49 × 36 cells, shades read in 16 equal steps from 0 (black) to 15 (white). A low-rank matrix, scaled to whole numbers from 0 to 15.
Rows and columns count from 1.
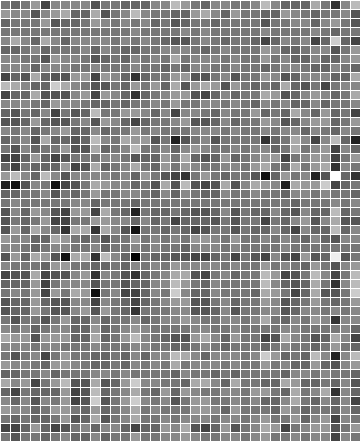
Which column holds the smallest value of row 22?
6
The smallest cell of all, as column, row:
14, 29
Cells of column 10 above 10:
4
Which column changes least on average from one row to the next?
25
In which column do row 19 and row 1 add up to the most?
27
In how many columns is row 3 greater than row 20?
16
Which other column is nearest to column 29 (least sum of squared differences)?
1
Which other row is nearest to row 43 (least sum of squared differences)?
2
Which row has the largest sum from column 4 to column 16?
38
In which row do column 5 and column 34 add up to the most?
20
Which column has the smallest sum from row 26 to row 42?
10
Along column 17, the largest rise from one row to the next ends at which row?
21
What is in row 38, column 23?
6
